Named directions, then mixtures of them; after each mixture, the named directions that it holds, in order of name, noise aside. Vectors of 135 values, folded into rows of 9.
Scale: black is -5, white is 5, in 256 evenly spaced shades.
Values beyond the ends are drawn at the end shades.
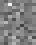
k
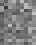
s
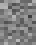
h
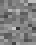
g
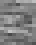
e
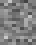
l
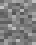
g, h, s.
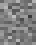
h.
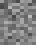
h.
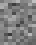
e, h.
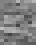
e.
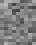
h, l.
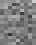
e, h, k.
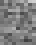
e, g.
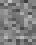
l.
